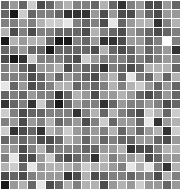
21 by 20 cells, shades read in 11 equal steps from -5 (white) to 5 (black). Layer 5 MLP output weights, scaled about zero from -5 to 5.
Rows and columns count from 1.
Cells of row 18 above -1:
11
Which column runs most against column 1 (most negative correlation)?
5
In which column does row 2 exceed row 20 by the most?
10
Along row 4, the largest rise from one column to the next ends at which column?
2
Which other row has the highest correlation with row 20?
7
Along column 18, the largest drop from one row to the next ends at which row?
15
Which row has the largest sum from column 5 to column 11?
6
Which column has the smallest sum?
20
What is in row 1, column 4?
-3
